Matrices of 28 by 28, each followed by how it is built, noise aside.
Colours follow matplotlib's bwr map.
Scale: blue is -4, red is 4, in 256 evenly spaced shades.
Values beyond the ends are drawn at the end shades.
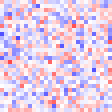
noise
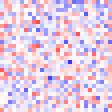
blocks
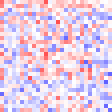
blocks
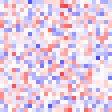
blocks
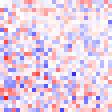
lower triangular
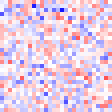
noise
